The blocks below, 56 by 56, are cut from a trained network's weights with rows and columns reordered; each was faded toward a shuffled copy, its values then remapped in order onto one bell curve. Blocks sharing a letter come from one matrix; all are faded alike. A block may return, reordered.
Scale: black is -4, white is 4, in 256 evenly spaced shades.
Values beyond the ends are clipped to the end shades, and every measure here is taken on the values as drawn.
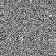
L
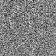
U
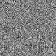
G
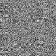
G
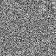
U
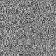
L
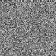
L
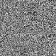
U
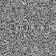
G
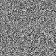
G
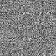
G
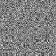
G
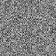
L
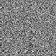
L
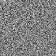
U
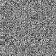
L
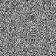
G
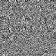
G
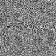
L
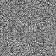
G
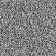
G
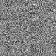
G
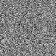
L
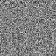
G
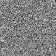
U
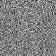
L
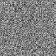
G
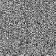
L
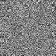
G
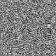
L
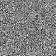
G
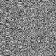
G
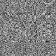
G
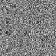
G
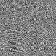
L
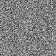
U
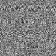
L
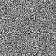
L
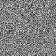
L
